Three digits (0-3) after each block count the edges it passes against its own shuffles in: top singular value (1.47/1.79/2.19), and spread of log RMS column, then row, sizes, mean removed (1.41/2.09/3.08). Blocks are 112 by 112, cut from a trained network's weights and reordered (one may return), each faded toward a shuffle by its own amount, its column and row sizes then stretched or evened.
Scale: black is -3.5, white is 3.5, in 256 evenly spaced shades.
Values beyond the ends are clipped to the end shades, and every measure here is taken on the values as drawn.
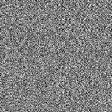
3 1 2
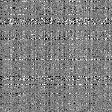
3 1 3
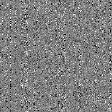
0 3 1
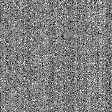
1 1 1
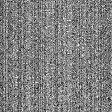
3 0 1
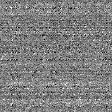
2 1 2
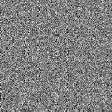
2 2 0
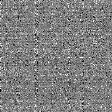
1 2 1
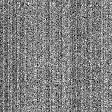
3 0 1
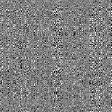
2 3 2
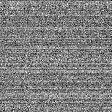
3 0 0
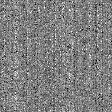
1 2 0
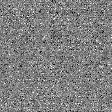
0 1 1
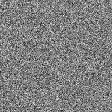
1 0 0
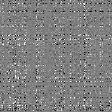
1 3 3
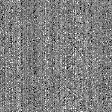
2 2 1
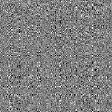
3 3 2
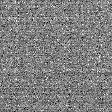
1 1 0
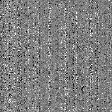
1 3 1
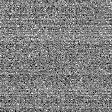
2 1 0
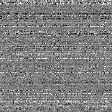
3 1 3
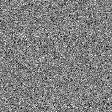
0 0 1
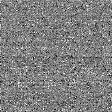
0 1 1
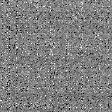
0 2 1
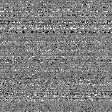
2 0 3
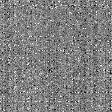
1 1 2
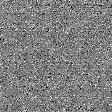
0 0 1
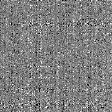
1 2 2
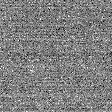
1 0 0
